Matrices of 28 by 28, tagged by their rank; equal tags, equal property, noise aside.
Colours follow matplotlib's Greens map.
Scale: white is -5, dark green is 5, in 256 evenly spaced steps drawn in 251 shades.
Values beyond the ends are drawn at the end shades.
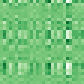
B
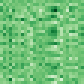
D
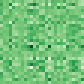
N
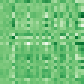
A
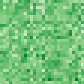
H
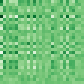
B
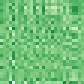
N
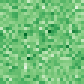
H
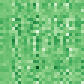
D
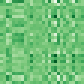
A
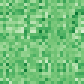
D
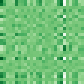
B
